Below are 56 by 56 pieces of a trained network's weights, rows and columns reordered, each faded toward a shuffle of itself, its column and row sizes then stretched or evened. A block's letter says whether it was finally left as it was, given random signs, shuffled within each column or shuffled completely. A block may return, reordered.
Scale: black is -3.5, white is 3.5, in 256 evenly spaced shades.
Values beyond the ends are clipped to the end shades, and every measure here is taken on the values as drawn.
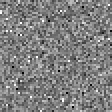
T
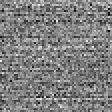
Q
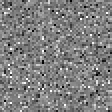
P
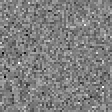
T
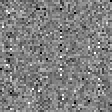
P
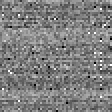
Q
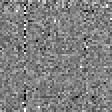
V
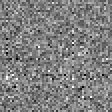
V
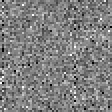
P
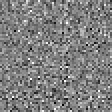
Q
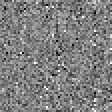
P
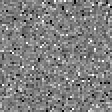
T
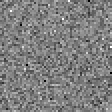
T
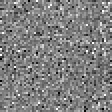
P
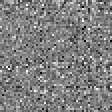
V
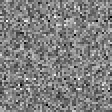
V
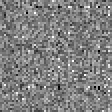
Q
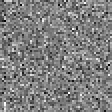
V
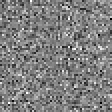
Q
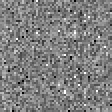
P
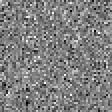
P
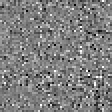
V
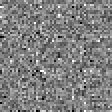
Q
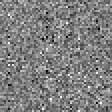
P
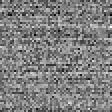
Q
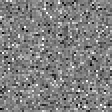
T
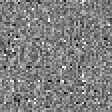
Q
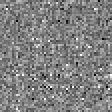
V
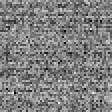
Q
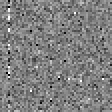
P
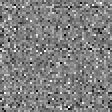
Q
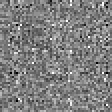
Q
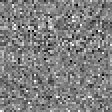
Q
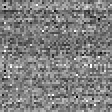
Q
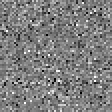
V
